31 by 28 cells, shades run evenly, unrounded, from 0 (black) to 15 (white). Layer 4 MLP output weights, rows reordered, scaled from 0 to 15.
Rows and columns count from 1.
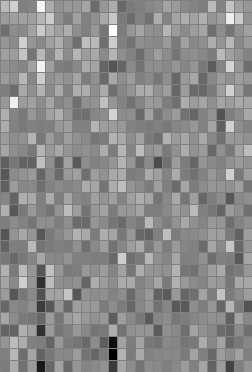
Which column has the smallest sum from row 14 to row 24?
5
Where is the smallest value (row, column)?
30, 13
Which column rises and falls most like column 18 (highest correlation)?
21
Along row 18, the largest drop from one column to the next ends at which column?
2
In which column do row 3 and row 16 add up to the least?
1
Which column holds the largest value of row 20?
19
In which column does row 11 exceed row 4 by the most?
12
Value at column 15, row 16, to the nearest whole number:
9
